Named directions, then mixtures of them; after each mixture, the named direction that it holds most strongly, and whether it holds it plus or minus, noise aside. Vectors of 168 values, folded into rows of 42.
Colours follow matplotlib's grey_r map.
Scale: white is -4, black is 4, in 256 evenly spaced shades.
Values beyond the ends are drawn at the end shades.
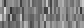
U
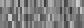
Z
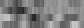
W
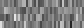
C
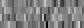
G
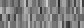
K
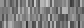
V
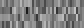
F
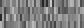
V, minus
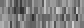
F, minus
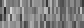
U, minus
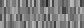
V, minus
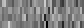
G, plus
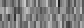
K, plus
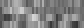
W, minus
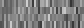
V, plus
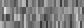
C, plus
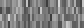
K, minus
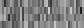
U, plus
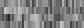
W, minus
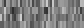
U, plus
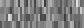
Z, plus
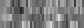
W, plus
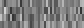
U, plus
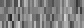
Z, minus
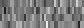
G, minus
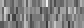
G, plus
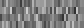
F, minus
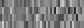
F, minus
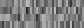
F, plus
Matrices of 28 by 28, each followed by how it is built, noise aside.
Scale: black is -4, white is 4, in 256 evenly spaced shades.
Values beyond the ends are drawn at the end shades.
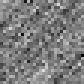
Hankel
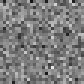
repeating columns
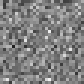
repeating columns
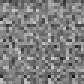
repeating columns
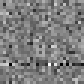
uneven rows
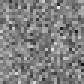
noise
